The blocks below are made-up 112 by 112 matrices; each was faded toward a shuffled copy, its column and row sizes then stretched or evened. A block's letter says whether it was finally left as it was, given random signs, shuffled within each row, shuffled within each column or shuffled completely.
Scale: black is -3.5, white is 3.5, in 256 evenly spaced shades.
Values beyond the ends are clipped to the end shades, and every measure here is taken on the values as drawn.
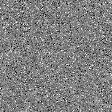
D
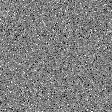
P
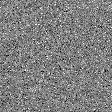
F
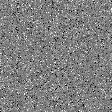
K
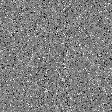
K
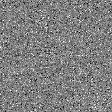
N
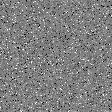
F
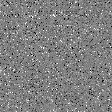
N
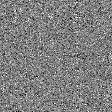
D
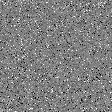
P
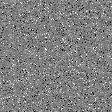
K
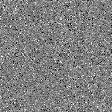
N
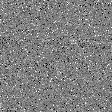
P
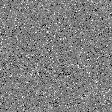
P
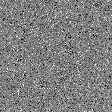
K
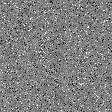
F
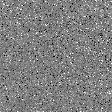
D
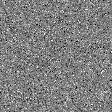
P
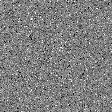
K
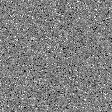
P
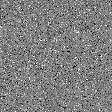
P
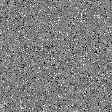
N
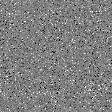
D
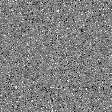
D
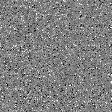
N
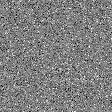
F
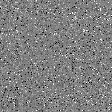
N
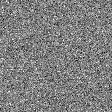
F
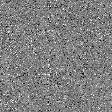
N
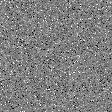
F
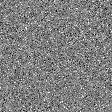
F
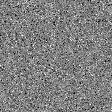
P
